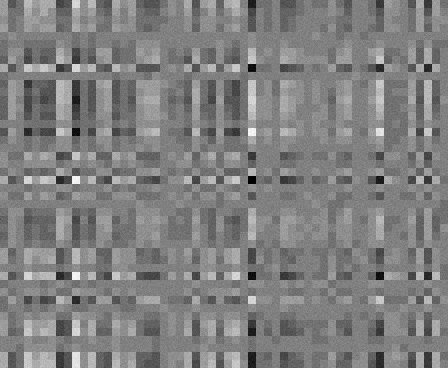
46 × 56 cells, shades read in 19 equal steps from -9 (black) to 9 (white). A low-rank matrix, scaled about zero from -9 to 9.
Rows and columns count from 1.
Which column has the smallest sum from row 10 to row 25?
10
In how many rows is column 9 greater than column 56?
20
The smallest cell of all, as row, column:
23, 32
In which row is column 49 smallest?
8
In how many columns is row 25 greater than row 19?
22
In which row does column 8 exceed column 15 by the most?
17
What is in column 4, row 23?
6
